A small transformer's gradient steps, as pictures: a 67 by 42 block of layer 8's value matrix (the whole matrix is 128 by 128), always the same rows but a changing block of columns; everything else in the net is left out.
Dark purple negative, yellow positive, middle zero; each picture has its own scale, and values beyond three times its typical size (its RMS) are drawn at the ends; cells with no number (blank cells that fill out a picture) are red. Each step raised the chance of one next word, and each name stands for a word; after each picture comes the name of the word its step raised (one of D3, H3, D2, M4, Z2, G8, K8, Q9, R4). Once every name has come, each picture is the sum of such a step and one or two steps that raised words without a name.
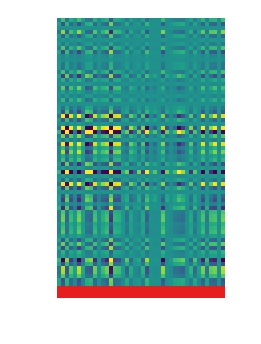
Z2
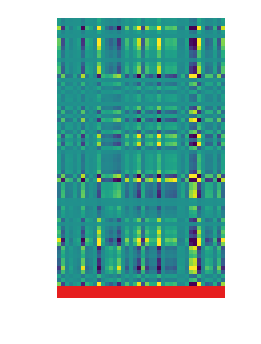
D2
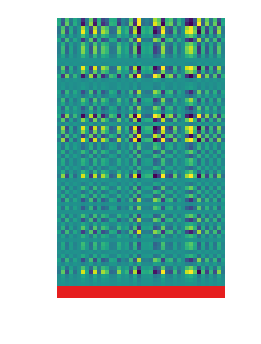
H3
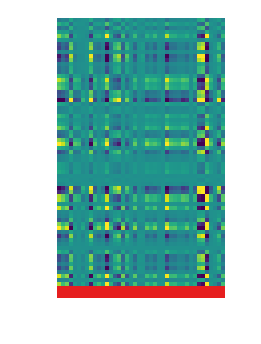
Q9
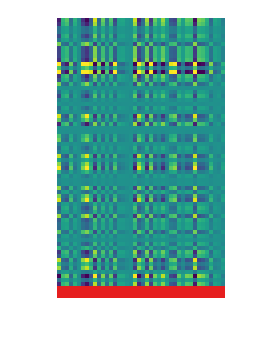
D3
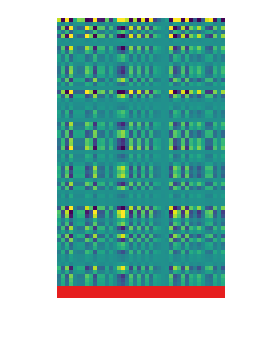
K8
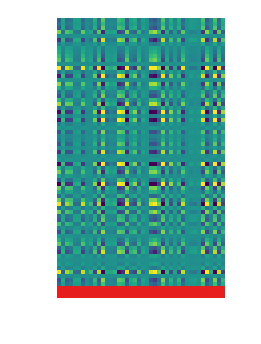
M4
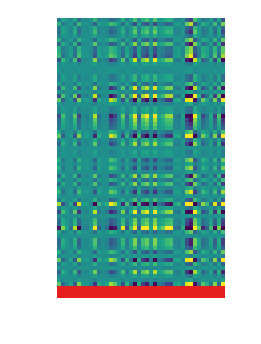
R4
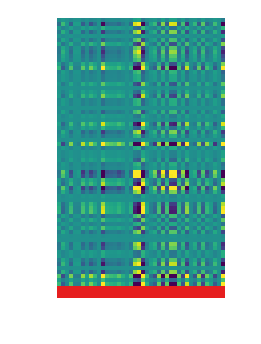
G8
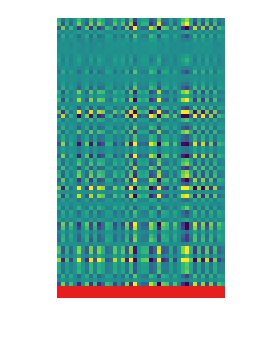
D2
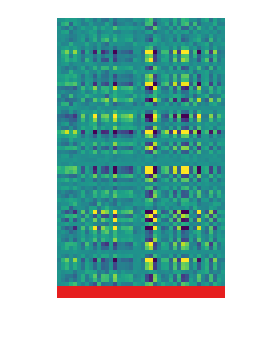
R4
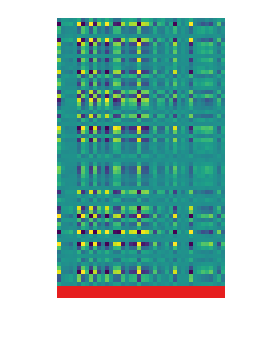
H3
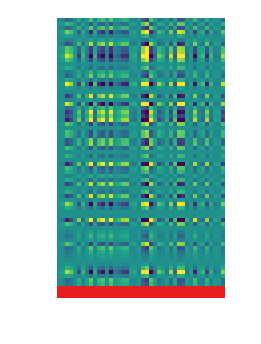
M4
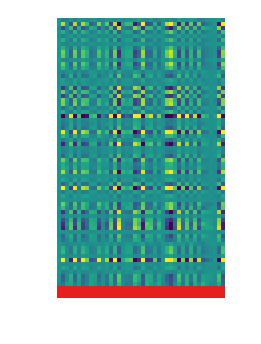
R4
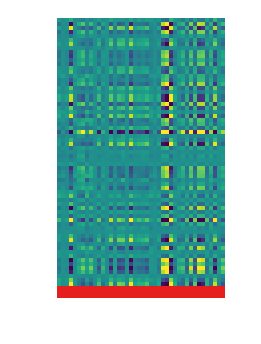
D2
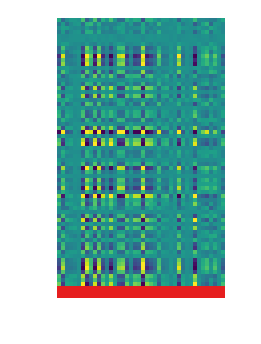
Q9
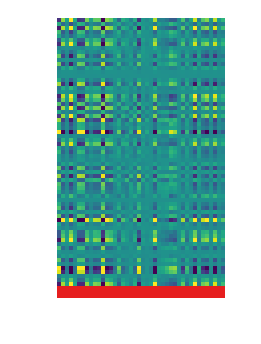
D2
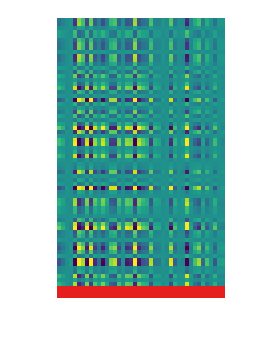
Q9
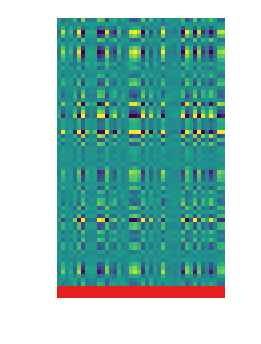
H3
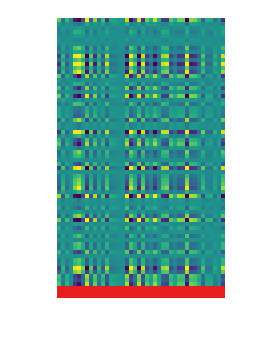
Q9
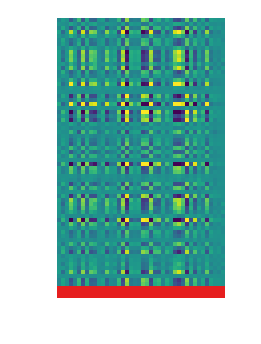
M4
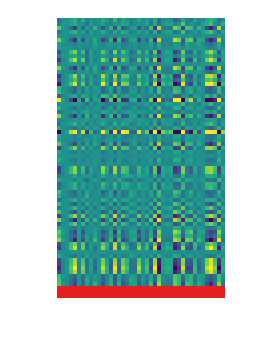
D2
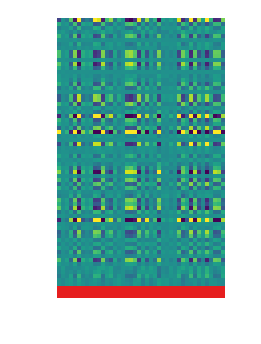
Z2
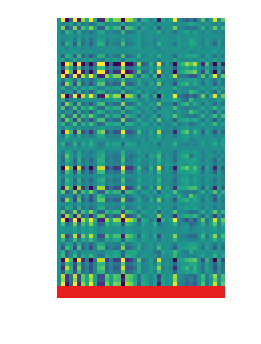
D3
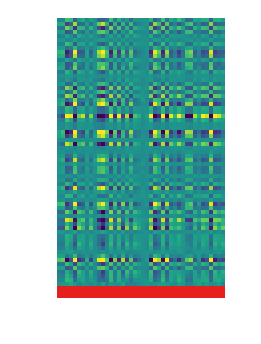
R4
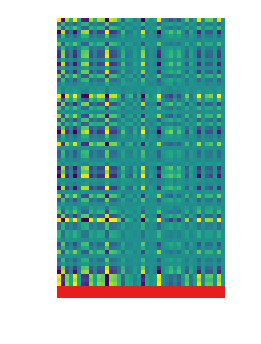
G8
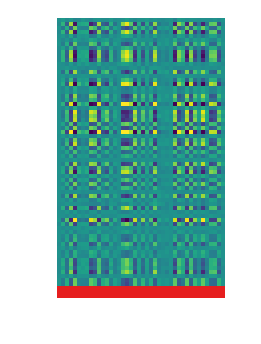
M4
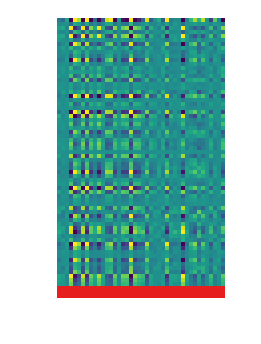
K8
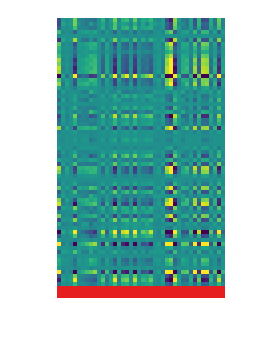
M4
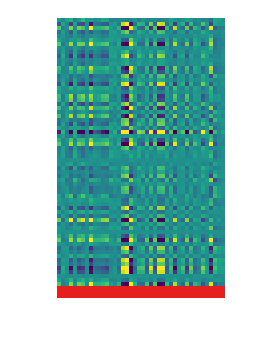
D2
